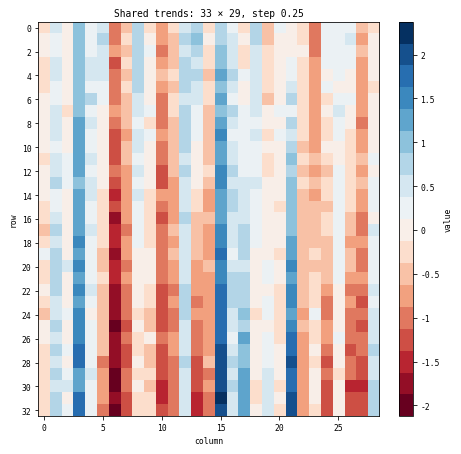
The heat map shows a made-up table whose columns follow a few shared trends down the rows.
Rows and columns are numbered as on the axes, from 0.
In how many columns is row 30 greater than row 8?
8
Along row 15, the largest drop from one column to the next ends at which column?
22
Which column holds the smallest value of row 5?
6
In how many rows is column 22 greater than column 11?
23
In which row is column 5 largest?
1
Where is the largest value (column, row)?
15, 31
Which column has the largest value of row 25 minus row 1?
21
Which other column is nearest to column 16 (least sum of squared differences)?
12
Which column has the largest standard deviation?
13
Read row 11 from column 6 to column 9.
-1.25 -0.5 0.25 0
